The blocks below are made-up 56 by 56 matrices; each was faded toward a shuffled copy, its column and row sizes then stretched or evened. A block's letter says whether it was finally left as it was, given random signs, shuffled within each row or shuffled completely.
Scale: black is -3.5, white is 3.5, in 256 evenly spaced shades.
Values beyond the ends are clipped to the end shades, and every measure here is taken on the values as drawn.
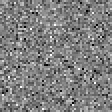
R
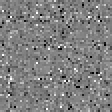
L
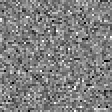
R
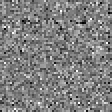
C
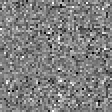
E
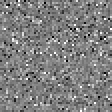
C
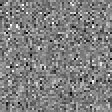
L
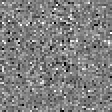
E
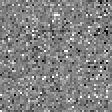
E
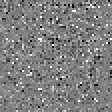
E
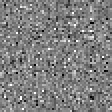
L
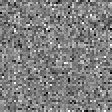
L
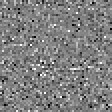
C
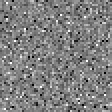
R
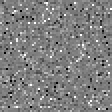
R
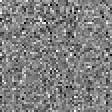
L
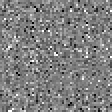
L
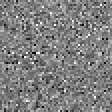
C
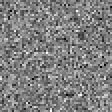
C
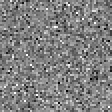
R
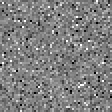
R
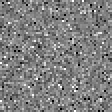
R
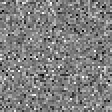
C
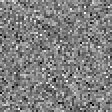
R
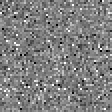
C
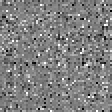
E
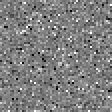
R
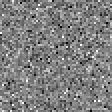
R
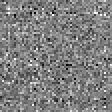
E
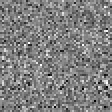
L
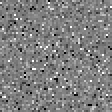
R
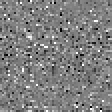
L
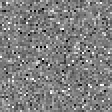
C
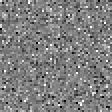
R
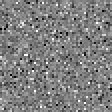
R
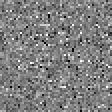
E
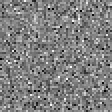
R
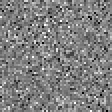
R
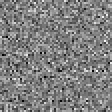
C
